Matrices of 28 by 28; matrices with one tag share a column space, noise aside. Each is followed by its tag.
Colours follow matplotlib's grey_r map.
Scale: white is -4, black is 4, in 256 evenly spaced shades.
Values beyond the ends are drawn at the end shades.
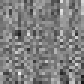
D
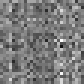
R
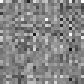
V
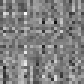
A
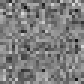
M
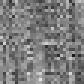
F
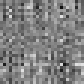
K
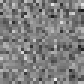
M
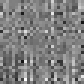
A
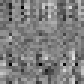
K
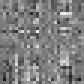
A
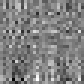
A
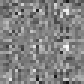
M
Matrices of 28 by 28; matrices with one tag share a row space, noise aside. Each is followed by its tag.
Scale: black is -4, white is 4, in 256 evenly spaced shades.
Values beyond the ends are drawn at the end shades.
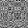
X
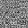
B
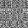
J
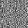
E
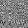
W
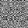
X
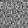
J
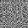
J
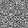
X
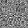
X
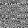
B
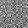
J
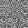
J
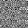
B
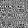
W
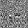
X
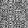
X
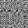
J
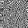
E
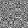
X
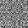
J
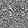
X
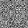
X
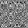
X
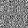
E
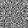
J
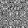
X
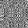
E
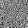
E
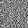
E
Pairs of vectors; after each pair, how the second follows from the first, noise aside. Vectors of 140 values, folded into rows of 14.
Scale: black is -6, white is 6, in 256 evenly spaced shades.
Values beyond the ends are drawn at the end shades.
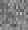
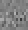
wrapped around, negated, partly zeroed.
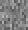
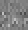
reversed, negated, partly zeroed.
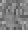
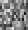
wrapped around, scaled up.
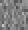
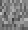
wrapped around.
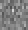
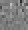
wrapped around, negated, partly zeroed.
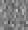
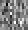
wrapped around, scaled up.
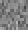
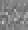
reversed, negated, partly zeroed.
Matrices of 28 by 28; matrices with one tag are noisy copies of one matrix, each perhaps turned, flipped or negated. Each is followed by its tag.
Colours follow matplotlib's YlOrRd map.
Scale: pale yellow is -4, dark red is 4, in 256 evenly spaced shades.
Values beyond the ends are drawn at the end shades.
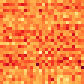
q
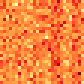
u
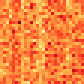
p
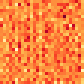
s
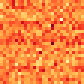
p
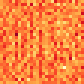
s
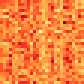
p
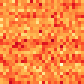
p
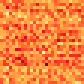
q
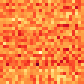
q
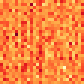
s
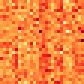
p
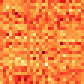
q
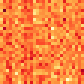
u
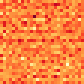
s
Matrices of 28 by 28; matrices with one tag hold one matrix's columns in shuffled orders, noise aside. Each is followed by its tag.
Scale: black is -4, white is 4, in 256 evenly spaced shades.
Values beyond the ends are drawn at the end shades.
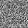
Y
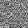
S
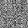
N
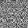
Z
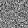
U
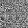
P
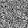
Y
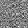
S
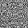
S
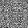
P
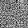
N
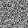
U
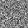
Y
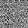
Z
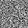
Y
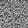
Z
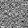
S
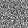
Y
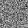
U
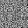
P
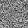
U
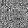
P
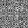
P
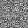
P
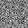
Y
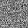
U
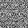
S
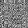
N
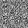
Y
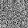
N
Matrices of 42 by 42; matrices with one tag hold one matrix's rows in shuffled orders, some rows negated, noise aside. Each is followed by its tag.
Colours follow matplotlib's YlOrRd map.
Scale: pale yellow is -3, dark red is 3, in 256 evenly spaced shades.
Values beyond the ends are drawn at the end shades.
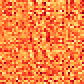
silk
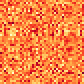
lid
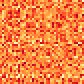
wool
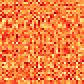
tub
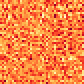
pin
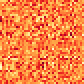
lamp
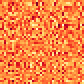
lid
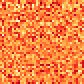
wool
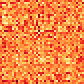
tub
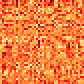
tub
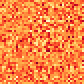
silk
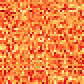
pin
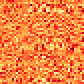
silk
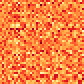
wool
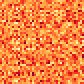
wool
